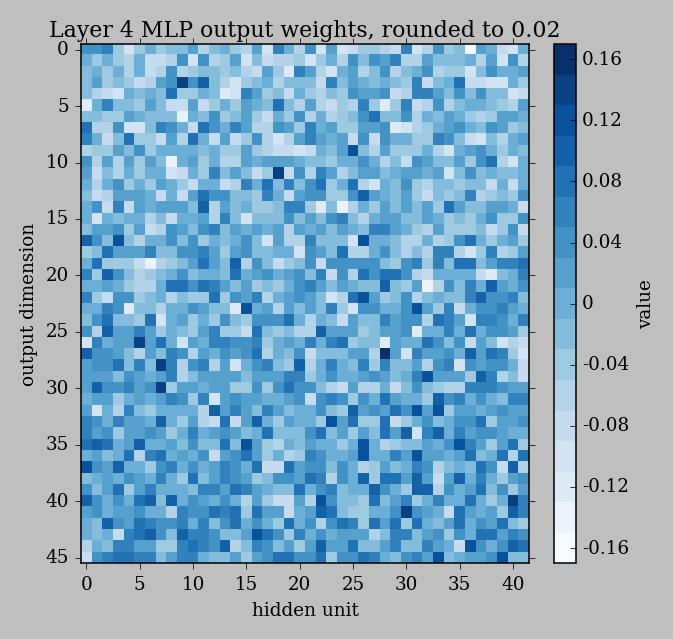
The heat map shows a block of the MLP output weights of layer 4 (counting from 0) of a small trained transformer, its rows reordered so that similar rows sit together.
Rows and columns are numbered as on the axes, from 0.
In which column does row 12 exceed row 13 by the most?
19
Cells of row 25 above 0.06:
4
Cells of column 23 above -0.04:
35
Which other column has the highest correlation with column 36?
39
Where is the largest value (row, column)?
27, 28
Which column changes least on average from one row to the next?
13
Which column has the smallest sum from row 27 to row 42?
18
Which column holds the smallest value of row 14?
24
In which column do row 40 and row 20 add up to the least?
38
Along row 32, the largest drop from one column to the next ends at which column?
34
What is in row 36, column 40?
-0.06
